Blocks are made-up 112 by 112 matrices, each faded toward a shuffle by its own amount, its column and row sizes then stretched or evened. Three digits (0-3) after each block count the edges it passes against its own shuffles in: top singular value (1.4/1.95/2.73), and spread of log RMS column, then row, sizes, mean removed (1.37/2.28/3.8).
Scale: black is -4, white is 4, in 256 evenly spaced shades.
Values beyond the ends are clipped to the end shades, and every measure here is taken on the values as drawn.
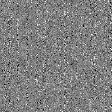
1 2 0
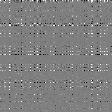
3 2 3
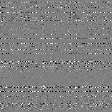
2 1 3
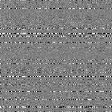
3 1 3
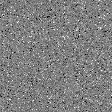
0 1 0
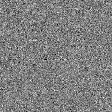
1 0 1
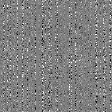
0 3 1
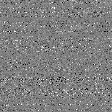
0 0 2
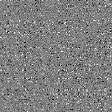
2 1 2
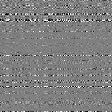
3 0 3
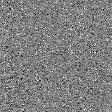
0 1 1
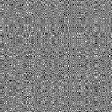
3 2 2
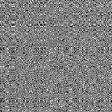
3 1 2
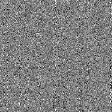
1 2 0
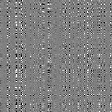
3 3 2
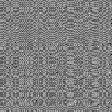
3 0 1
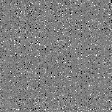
1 2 1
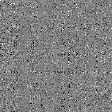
1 2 1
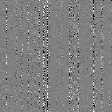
2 3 0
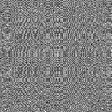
3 2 0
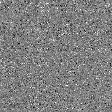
1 0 1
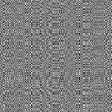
3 3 1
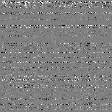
1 1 3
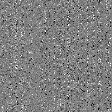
1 2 0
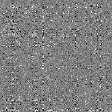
2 2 2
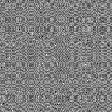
3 0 0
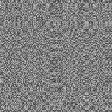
3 0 1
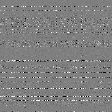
2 1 3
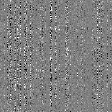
1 3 1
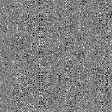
2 2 0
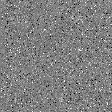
1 1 0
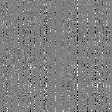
2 3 1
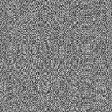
3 2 0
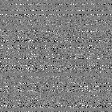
0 1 3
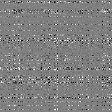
1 2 3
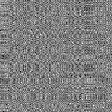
3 1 0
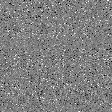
1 0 1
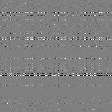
3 1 3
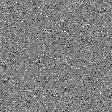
0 1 1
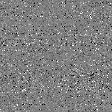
0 1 2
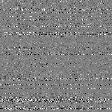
1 1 3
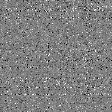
0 1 2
